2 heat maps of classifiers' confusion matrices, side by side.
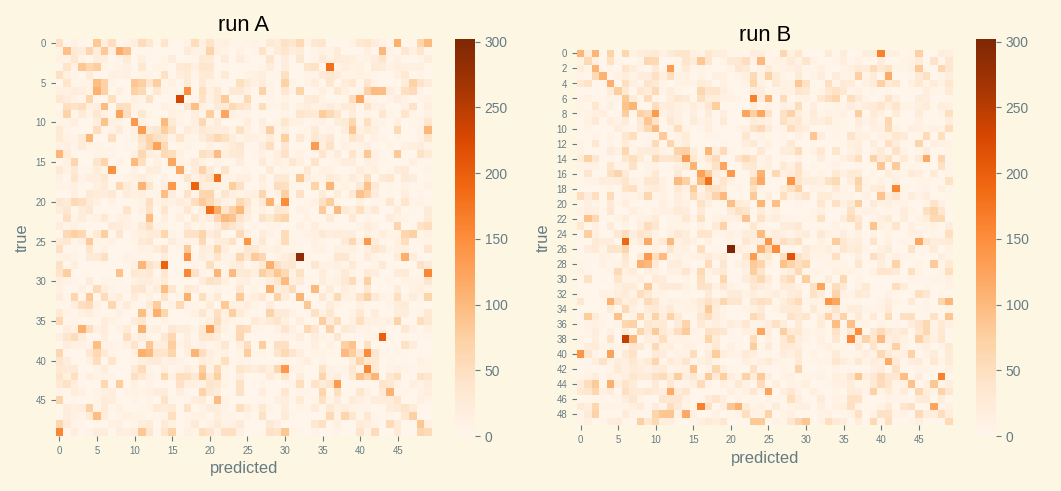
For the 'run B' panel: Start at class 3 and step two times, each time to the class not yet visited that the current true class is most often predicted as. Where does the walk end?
10
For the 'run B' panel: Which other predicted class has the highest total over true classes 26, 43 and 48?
20
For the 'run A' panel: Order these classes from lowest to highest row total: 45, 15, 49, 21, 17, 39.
45, 15, 17, 49, 21, 39
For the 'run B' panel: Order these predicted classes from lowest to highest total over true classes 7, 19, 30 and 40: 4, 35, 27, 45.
45, 35, 27, 4
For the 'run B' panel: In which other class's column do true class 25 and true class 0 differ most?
40
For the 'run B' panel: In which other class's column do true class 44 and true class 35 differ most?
4
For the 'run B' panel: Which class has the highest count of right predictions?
17
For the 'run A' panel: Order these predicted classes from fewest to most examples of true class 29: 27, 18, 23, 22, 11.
22, 11, 18, 27, 23
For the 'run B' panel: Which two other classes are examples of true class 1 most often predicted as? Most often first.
24, 16
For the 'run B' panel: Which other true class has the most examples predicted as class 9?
27
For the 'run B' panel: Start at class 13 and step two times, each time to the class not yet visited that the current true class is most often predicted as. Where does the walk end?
28
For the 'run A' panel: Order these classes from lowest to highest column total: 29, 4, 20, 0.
29, 4, 0, 20
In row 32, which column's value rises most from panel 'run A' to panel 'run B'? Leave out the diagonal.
34
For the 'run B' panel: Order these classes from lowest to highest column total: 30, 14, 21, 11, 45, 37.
21, 30, 11, 45, 14, 37
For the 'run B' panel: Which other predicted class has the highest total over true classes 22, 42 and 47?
16
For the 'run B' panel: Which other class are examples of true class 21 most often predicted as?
47
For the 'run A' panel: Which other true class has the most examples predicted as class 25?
39
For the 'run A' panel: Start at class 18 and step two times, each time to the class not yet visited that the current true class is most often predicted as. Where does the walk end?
10
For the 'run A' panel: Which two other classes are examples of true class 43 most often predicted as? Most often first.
37, 8
